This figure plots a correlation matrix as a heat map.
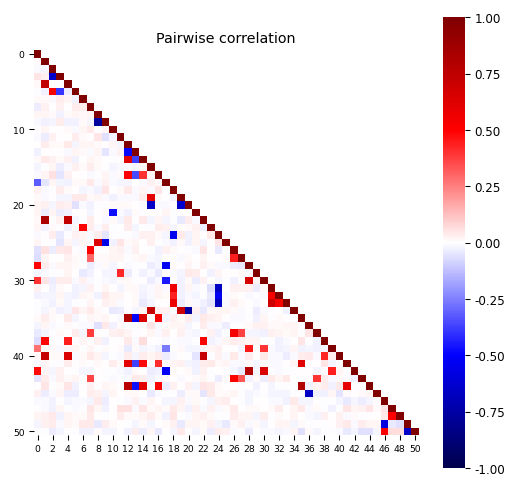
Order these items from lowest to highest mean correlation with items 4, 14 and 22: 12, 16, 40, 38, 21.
21, 16, 12, 38, 40
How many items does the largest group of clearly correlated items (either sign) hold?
7
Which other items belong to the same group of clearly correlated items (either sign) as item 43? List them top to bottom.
7, 26, 27, 37
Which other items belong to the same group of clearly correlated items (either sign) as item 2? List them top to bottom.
3, 5
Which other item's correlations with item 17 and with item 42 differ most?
28
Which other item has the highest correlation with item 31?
33
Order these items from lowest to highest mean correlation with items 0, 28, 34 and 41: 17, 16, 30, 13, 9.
17, 13, 9, 16, 30
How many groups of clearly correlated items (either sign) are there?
14
